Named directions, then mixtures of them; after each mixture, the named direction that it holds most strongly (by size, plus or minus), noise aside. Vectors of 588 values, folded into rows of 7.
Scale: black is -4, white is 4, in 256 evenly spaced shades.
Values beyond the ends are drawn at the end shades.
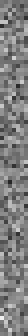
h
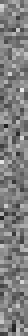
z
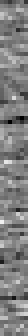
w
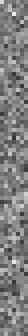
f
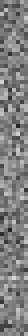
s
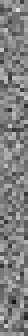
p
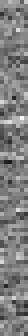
w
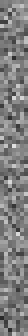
h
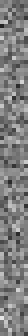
h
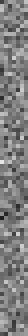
z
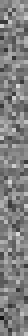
h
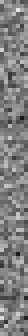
p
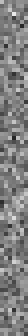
f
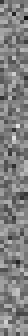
f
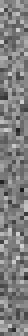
s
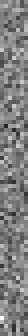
z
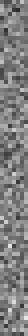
p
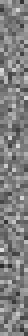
p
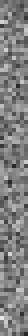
h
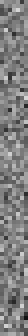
p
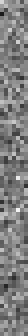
s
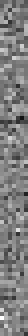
h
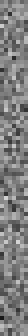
h
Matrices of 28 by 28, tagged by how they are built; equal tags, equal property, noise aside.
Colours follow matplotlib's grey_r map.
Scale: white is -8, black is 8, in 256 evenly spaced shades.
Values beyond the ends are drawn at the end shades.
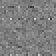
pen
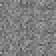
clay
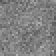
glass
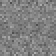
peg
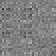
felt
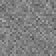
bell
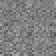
felt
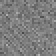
bell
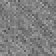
bell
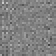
felt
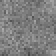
glass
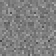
peg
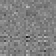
felt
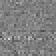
pen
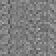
clay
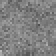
glass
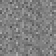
clay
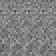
peg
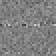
pen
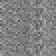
clay
